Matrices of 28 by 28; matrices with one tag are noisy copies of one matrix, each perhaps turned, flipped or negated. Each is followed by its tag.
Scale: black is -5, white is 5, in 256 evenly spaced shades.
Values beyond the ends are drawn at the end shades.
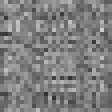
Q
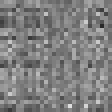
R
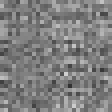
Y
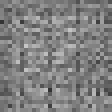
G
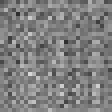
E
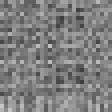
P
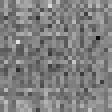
G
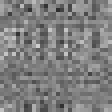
Y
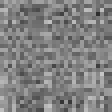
R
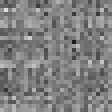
R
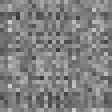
Q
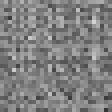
E
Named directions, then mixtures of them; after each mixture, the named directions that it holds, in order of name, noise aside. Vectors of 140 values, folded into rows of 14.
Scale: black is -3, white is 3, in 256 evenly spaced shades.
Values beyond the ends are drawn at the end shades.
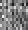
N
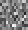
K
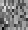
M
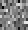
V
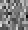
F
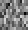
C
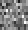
C, V.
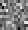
K, V.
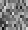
C, M, N.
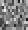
M, V.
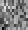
M.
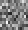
F, K.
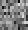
F, V.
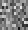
K, N, V.
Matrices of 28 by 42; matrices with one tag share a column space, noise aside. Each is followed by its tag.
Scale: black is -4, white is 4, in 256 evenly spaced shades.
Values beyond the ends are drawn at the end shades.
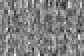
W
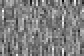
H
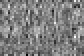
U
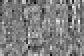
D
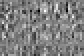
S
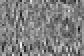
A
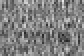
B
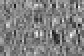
B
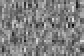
B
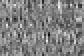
B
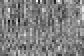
D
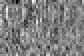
D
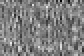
A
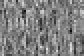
H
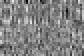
D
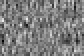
B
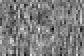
U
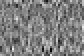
A
